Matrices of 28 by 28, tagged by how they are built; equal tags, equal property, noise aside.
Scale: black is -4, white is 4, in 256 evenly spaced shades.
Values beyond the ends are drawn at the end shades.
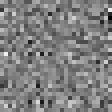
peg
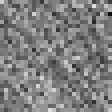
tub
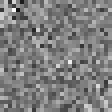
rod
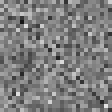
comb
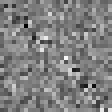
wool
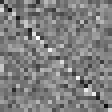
comb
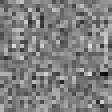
peg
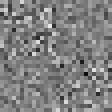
rod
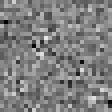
rod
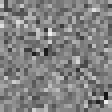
rod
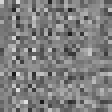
peg
